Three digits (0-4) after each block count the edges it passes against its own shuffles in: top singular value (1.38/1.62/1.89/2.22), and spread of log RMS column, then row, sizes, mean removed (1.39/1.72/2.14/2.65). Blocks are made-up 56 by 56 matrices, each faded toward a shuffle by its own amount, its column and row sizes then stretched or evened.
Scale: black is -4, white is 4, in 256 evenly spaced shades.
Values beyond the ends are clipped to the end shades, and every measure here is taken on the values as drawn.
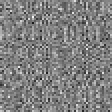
4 2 2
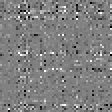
3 3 4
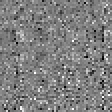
3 3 1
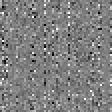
0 4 2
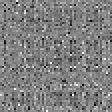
4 1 2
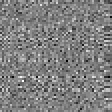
4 0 3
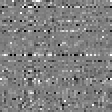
4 1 4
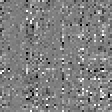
2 4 2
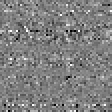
0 0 4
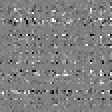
1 2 4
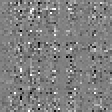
0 4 3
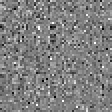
3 2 0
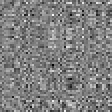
4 3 3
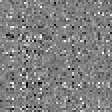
4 3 3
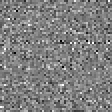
1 0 3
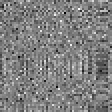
4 0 1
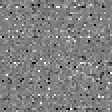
1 0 3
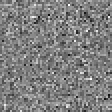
0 1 2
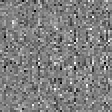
3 3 1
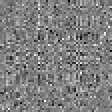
4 2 1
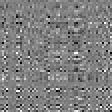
4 4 4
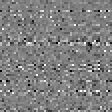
4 0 4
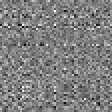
4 3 3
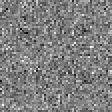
1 0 0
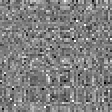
4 0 1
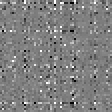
3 4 3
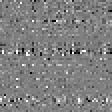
3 0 4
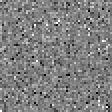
1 2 0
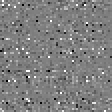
1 1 3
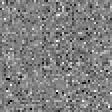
1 1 1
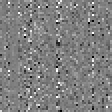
1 4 0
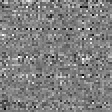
1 1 4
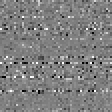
2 1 4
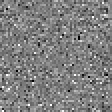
0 1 0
